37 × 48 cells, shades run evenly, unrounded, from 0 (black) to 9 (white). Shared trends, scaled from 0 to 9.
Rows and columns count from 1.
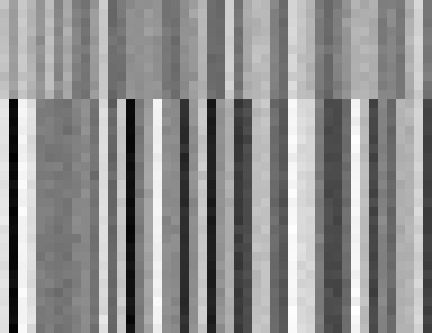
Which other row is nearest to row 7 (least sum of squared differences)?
8
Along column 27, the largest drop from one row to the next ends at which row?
12
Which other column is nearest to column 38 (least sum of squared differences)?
48
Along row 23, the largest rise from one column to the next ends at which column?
3
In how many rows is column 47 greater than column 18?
11
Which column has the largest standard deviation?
2
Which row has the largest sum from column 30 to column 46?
6
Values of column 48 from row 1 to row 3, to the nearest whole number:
4 4 4
